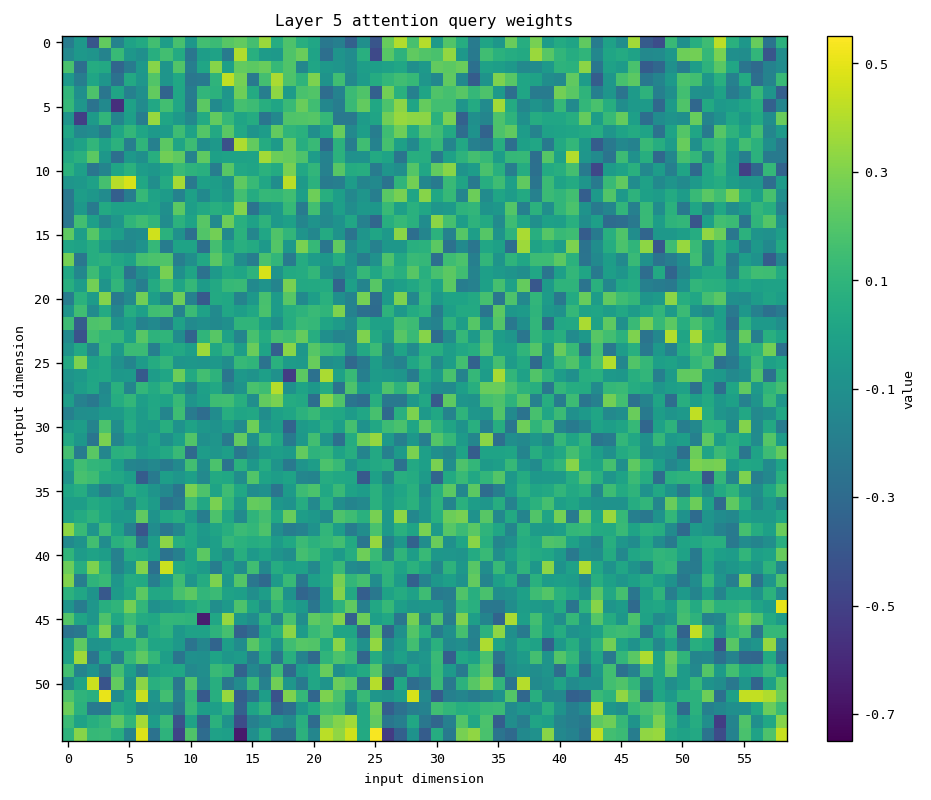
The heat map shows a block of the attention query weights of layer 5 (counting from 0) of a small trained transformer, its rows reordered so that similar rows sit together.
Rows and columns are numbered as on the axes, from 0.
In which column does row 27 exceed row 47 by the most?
17
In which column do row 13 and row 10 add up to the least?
43
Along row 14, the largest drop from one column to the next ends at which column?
51
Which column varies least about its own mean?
40
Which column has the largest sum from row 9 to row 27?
41
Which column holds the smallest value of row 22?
1
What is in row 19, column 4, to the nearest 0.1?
0.1
